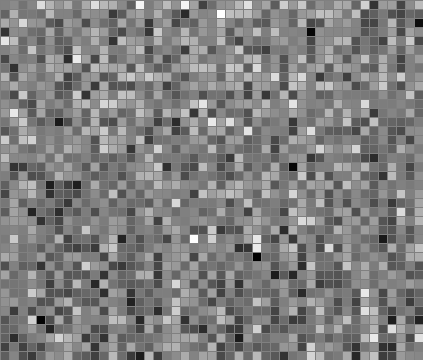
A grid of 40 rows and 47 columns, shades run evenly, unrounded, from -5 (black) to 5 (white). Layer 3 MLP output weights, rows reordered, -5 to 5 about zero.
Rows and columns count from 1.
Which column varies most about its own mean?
33
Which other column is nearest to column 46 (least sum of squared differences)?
32
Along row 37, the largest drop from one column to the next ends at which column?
30
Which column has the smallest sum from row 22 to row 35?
15
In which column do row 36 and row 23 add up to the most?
20
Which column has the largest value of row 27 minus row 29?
29
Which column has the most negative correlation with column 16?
42
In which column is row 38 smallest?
27
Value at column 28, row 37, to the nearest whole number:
0
